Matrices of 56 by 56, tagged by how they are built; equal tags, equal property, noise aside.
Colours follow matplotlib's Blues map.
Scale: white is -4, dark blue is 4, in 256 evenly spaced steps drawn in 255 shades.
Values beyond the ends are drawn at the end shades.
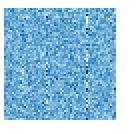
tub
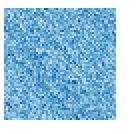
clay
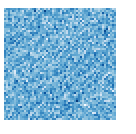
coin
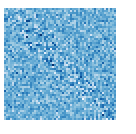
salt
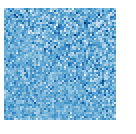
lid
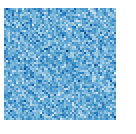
clay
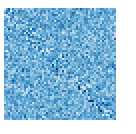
salt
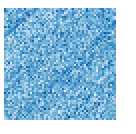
coin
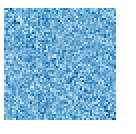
salt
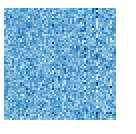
tub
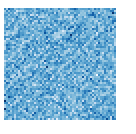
coin
